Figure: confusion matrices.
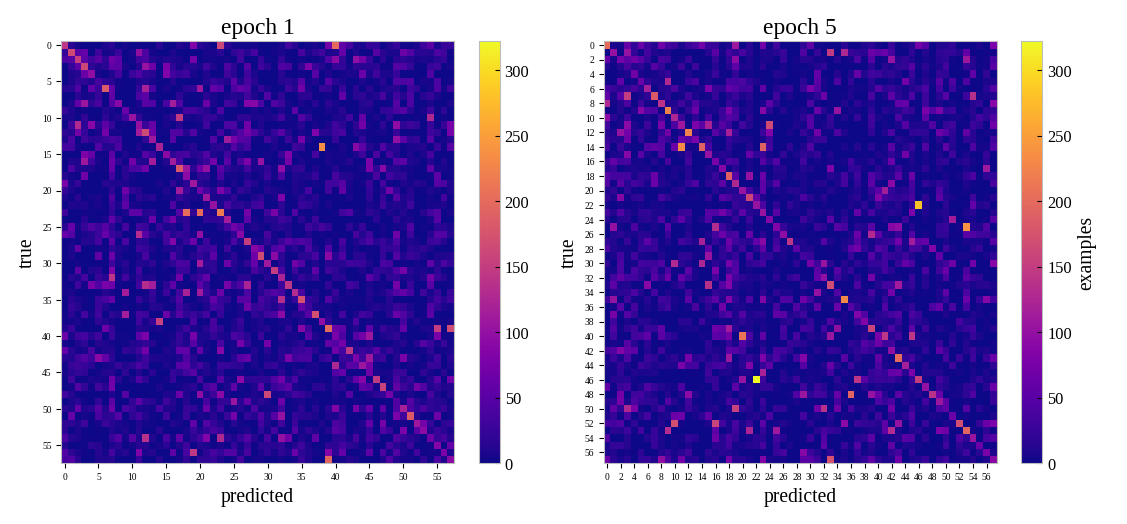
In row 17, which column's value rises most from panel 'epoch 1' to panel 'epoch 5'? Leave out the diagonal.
56
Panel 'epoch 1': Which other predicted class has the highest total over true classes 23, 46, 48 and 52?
20
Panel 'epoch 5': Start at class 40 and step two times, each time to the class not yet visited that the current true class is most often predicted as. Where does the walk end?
41
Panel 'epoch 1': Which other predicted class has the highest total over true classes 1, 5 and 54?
12
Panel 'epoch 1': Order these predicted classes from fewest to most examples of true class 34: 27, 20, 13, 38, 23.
38, 13, 27, 23, 20
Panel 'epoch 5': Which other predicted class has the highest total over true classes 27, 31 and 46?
22
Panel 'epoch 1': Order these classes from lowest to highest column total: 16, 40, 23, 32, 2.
16, 2, 40, 23, 32
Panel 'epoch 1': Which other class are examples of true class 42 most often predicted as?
23
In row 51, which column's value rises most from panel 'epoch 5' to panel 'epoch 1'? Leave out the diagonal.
32
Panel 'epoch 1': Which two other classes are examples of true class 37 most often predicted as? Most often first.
9, 32
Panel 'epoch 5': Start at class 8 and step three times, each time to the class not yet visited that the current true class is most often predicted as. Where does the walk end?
42
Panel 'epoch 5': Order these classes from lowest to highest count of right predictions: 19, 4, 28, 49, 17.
28, 4, 17, 49, 19
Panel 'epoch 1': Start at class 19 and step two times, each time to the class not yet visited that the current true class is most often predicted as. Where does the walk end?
40
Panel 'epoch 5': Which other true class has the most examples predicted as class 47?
9
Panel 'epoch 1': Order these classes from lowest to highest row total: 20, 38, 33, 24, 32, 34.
38, 24, 20, 32, 34, 33
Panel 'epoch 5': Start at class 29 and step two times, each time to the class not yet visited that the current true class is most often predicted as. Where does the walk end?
3
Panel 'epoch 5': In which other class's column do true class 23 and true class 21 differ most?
40
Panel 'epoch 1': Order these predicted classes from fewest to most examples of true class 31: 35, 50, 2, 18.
35, 18, 2, 50
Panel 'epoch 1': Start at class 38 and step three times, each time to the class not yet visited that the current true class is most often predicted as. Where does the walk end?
45
